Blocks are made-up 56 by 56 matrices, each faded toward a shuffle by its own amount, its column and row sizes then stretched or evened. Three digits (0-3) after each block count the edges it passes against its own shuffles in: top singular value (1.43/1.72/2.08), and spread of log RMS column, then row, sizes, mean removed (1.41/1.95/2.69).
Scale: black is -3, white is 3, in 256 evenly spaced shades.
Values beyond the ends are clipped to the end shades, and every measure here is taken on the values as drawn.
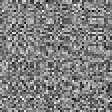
3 0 1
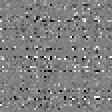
1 2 3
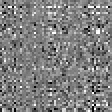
3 3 2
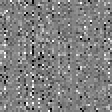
2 3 0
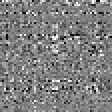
2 1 3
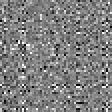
3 2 2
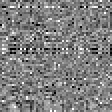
3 1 2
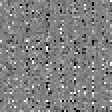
0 3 1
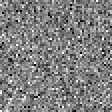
1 0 0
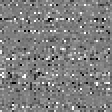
0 1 3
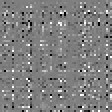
2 3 3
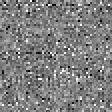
1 1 1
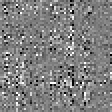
0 3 2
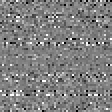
2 0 3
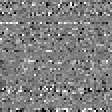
0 0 3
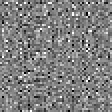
3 2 1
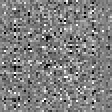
1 3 1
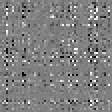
3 3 3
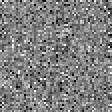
2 2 0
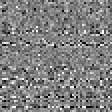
3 0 3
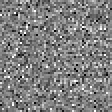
1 1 0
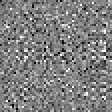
3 1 1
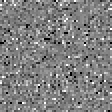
0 0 2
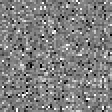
1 1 1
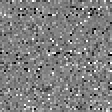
0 0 2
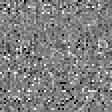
1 1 2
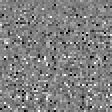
0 0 2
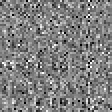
2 1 1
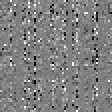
0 3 1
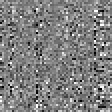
1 3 2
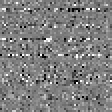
0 1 3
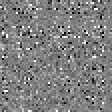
0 2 2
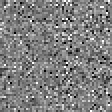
1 2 0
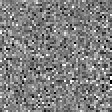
1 1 0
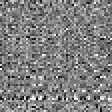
3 1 3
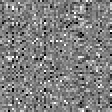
2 2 0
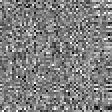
3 1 1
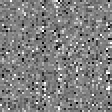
0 2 0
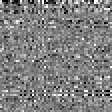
3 0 3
